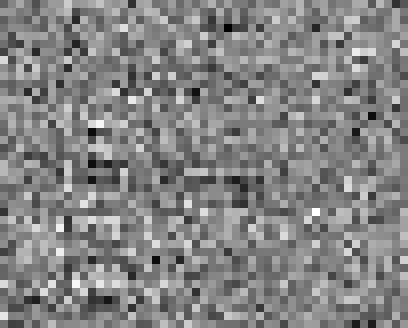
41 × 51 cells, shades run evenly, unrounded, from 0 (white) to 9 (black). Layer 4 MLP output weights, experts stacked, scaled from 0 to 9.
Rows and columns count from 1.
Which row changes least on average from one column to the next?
20
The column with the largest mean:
31
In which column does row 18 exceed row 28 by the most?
12
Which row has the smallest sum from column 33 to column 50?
7
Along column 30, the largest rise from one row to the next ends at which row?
23
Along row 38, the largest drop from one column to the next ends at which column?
9
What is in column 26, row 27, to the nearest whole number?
1
